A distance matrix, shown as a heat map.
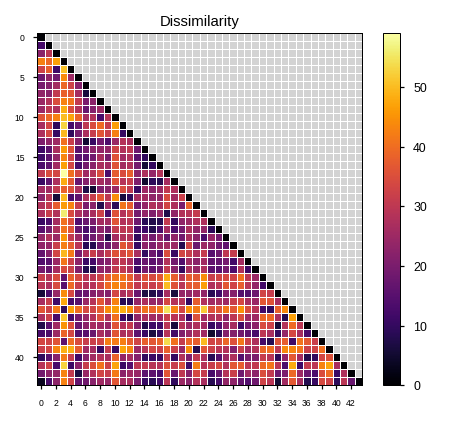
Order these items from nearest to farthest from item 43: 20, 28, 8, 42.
28, 42, 20, 8
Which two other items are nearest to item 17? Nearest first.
22, 9
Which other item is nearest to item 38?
31
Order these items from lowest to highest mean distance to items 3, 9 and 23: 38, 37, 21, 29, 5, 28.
37, 29, 28, 5, 38, 21
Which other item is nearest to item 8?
21
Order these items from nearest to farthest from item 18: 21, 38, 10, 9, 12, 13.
13, 9, 21, 12, 10, 38
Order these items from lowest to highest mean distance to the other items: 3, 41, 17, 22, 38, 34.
22, 41, 17, 38, 34, 3
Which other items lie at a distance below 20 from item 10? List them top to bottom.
8, 21, 39
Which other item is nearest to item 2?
20
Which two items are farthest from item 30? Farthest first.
17, 22
